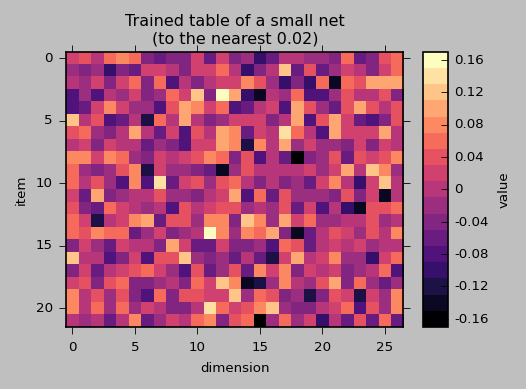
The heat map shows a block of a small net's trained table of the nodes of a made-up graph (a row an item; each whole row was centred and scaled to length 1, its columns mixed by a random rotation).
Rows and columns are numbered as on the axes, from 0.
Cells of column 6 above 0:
4
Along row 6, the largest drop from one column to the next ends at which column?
14
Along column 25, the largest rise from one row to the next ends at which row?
12
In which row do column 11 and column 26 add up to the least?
17
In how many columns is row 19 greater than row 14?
7
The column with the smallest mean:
6
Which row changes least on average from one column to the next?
0
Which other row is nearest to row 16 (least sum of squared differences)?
5
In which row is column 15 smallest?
21
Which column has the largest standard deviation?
15
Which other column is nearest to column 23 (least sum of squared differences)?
8
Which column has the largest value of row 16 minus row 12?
18
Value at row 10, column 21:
0.08
